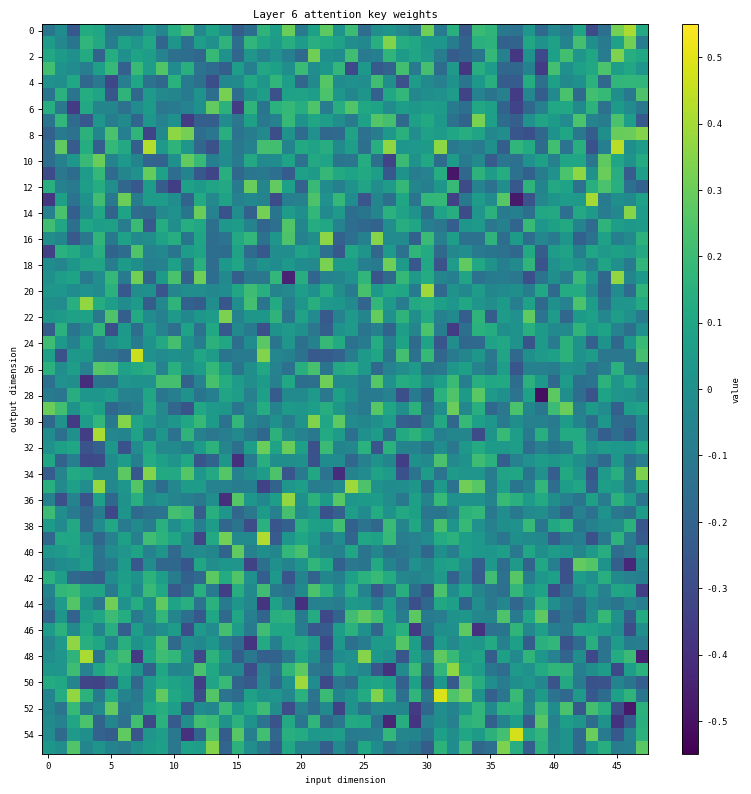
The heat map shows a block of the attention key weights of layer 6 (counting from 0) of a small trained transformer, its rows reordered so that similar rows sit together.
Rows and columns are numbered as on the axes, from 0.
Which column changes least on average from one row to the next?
30
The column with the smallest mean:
37
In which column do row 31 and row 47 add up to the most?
4
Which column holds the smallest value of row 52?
46
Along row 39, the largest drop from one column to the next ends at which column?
18
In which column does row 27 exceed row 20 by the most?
9
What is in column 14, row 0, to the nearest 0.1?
0
